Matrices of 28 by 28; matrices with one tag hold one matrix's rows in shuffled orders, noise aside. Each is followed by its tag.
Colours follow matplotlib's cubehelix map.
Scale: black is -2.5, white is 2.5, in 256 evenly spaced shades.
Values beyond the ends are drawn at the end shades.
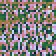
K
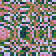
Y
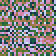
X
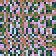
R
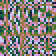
R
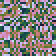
Y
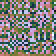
X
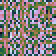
R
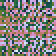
K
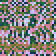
X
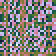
R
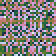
K
